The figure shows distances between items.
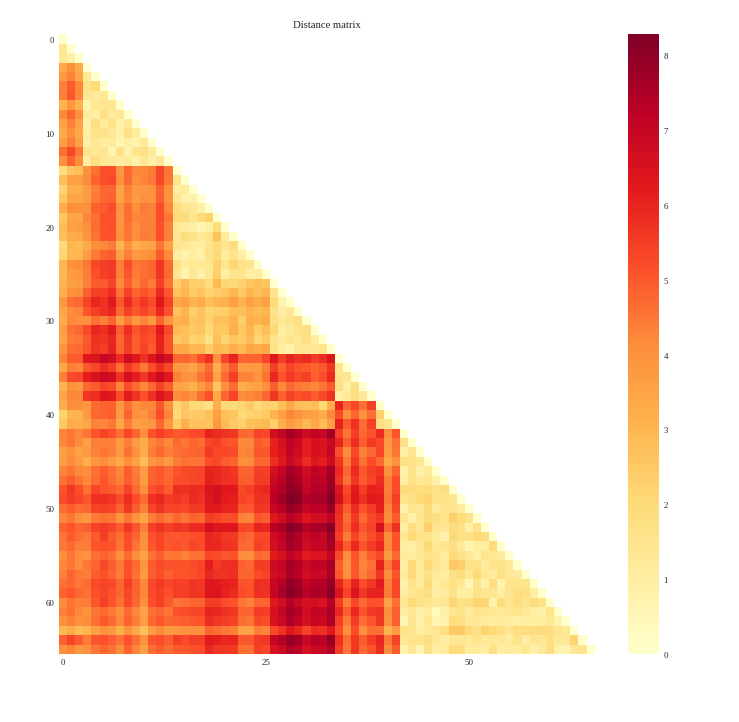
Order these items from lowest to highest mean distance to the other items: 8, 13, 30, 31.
13, 8, 30, 31
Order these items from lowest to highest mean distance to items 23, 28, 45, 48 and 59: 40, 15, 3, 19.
40, 15, 3, 19
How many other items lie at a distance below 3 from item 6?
10
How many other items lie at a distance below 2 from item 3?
10
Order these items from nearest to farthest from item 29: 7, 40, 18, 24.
18, 24, 40, 7
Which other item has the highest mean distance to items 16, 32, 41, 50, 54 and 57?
34
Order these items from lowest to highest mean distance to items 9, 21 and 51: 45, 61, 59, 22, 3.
3, 22, 45, 61, 59
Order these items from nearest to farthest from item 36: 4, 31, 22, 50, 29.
22, 31, 29, 50, 4
